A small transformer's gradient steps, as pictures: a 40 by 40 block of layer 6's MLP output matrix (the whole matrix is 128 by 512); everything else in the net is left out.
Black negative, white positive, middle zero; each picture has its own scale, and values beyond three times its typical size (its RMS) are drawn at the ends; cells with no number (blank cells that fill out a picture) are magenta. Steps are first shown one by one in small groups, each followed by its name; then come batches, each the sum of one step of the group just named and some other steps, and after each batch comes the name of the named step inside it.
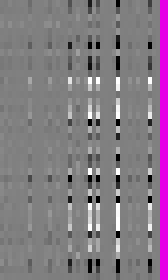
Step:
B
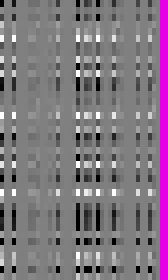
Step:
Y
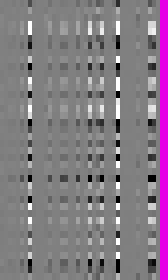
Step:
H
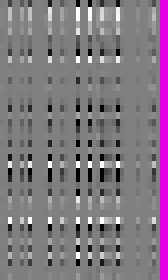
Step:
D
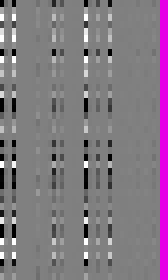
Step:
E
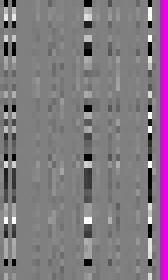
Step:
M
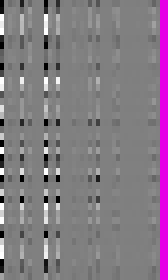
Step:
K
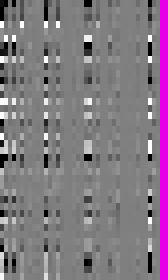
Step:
M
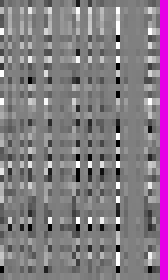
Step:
D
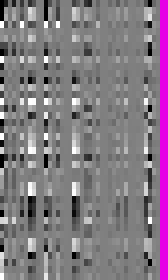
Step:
M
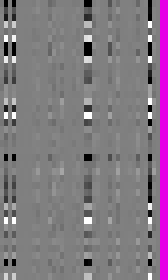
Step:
M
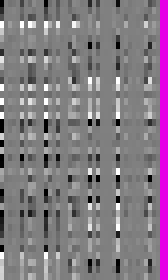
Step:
B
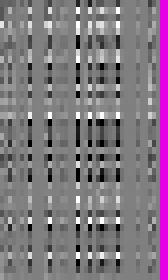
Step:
D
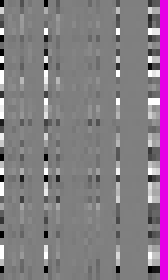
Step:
K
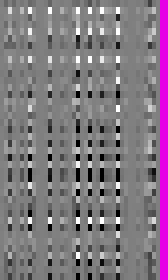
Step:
D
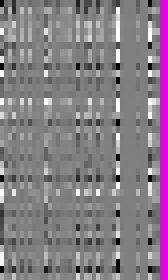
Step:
Y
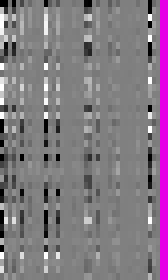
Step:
M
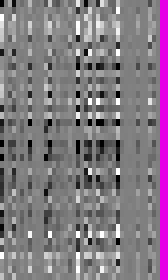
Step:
E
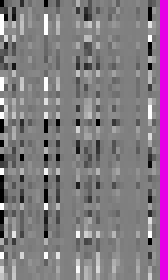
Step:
K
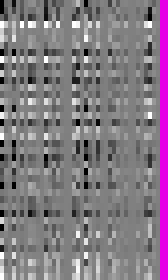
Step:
E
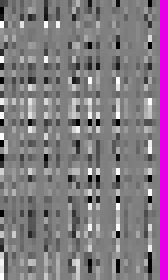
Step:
B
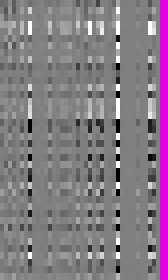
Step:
H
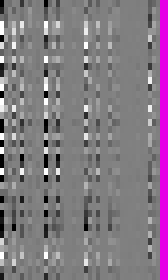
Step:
K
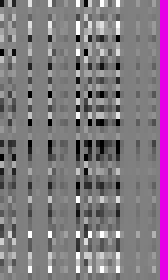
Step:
E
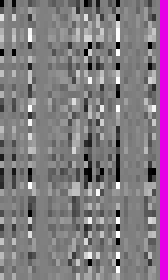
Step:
E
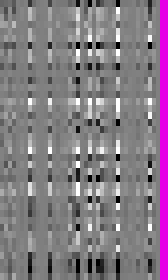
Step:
B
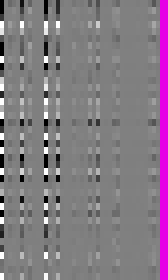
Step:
K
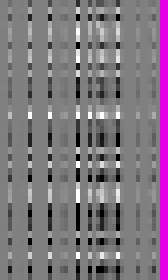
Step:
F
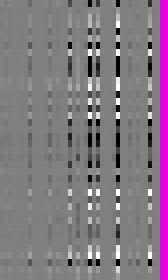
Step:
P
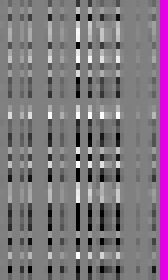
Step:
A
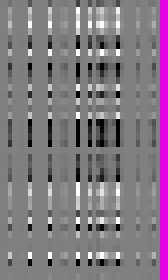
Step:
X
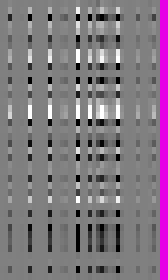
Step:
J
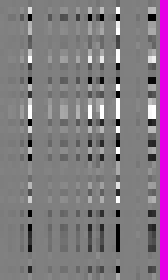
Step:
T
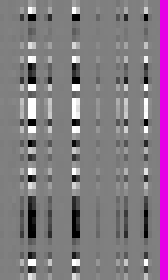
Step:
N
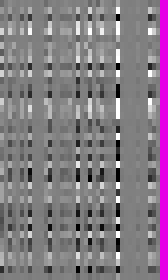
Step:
A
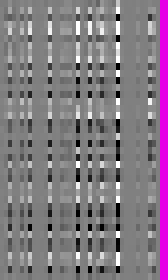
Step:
A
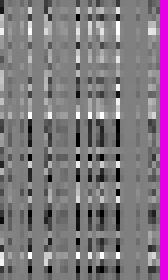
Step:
F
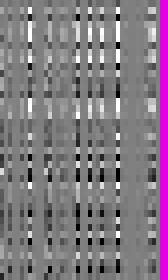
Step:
A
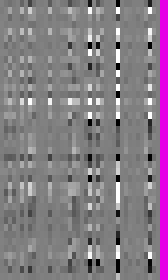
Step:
P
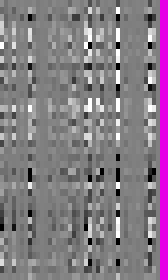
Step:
N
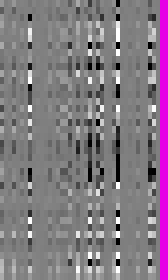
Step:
P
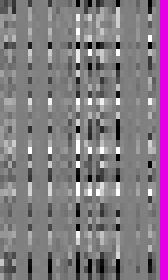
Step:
P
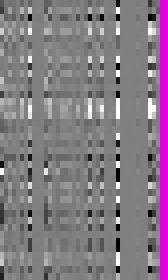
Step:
T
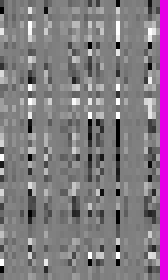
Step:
P
